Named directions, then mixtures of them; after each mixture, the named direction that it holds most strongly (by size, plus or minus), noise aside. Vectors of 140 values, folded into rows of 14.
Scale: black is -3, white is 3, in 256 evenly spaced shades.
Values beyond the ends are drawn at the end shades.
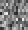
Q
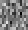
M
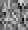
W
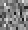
W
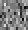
W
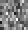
Q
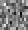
M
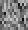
W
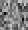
W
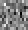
M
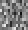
M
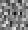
M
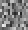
M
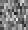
W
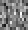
M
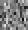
W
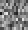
Q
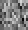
W
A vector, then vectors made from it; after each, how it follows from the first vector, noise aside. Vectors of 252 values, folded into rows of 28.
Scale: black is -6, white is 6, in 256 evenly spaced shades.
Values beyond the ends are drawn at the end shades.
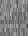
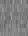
wrapped around, negated, shrunk.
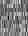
wrapped around, scaled up.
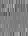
wrapped around, partly zeroed.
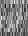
wrapped around, scaled up.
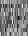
wrapped around, negated, scaled up.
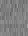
negated, shrunk.
